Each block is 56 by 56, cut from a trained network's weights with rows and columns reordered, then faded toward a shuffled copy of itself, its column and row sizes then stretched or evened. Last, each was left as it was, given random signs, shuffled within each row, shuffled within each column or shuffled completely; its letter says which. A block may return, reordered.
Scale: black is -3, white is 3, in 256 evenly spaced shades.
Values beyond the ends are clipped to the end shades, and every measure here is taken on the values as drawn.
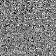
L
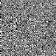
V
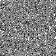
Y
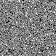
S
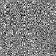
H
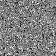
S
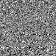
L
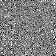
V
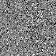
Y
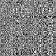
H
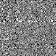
V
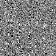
Y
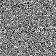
L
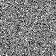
S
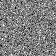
S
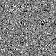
L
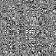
H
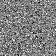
S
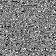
L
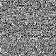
L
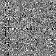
V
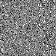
Y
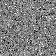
S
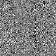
V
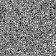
V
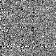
V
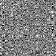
H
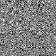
H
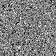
S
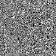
V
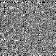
V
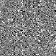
H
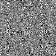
V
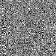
V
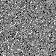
S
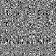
H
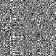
H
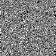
V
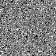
L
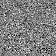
L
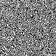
S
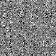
V
